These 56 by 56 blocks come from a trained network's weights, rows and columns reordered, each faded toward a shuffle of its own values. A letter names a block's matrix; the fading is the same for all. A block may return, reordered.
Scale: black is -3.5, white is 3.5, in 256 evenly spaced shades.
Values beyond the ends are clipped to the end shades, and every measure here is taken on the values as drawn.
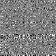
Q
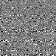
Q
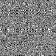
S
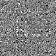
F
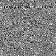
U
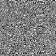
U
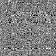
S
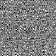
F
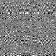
Q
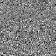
S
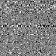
Q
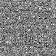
F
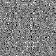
F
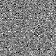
F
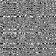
Q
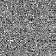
F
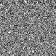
S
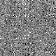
F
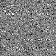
S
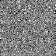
F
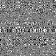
Q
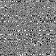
Q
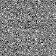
F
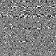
Q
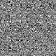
F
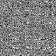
F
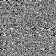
S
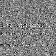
S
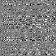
Q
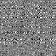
Q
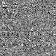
F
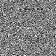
S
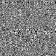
S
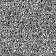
F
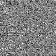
F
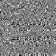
Q
